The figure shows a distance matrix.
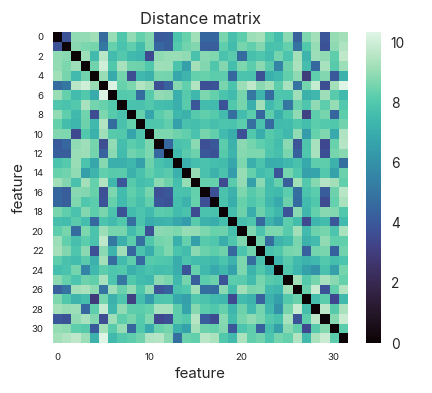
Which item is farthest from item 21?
5
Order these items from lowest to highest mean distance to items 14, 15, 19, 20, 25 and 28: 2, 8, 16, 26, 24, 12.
24, 8, 2, 16, 12, 26
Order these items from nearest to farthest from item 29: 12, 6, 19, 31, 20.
12, 19, 20, 6, 31
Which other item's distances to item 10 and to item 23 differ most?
20
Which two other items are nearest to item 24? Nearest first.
14, 3
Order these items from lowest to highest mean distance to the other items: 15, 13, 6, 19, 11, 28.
19, 11, 13, 6, 15, 28
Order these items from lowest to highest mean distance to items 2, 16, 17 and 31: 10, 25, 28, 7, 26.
26, 10, 7, 25, 28
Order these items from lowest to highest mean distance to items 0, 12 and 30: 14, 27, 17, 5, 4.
17, 5, 27, 4, 14
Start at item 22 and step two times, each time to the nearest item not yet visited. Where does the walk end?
27
